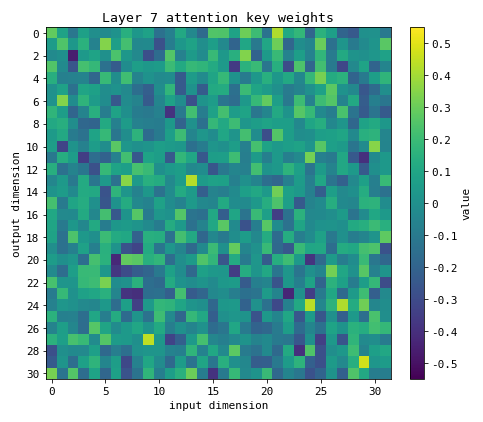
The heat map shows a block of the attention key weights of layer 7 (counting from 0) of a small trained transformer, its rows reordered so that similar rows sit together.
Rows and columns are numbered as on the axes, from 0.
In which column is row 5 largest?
26
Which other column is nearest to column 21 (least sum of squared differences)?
18
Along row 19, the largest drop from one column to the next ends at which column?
31
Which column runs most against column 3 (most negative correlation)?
17
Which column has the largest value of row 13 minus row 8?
13
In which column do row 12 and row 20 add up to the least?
24
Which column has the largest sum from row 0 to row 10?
25
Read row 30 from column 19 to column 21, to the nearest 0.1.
0 0.2 -0.2
